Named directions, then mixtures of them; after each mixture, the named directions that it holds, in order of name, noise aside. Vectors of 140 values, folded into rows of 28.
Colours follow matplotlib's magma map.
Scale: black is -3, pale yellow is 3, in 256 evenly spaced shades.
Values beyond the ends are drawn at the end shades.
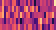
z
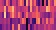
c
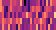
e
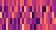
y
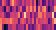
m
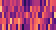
e, y.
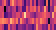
e, m.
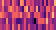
c, y, z.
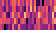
c, m.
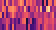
c, y.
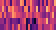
c, y, z.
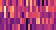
c.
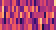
z.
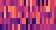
c.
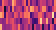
m, z.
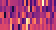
c.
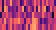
c, y, z.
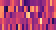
e, z.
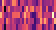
m, y, z.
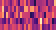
z.
